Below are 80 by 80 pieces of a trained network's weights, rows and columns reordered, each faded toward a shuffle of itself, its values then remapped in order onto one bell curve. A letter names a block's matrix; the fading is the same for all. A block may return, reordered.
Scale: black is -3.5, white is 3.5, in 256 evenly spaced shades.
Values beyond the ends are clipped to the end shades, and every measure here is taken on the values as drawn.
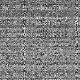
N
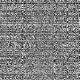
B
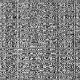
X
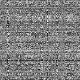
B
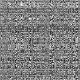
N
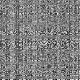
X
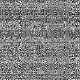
N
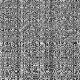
X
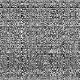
B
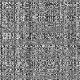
X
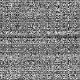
B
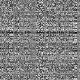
B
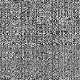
X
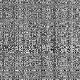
X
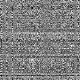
B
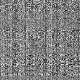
X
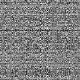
B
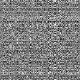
N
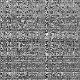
N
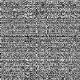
B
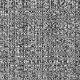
X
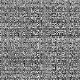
N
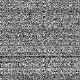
B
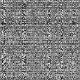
N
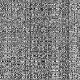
X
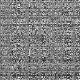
B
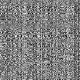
X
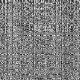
X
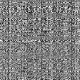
X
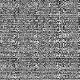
N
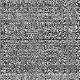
B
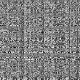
X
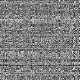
B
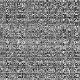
N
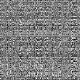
N
